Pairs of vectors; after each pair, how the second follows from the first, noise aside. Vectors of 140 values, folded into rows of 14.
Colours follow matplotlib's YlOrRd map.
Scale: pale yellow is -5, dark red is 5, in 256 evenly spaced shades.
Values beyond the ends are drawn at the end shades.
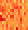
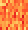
wrapped around, negated.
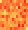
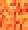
shuffled.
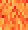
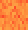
shrunk.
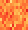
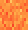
shrunk.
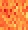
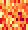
reversed, scaled up.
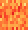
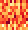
reversed, scaled up.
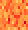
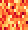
wrapped around, negated, scaled up.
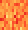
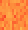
shrunk.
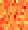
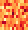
reversed, scaled up.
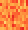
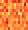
shuffled.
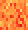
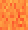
shrunk.
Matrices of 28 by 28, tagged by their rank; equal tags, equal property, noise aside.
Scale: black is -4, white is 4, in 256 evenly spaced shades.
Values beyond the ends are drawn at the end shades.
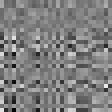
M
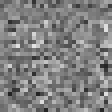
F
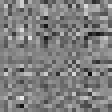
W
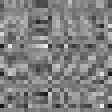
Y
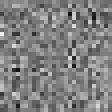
W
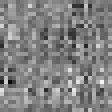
W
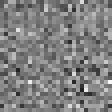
F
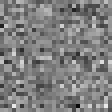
F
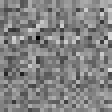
F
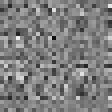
W
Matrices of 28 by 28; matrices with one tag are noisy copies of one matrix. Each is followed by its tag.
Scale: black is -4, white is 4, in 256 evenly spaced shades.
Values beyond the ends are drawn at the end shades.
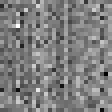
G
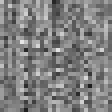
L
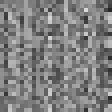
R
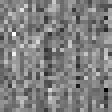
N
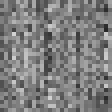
N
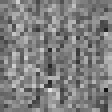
N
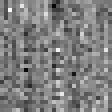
L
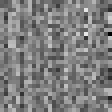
R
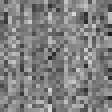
R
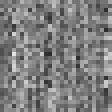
N
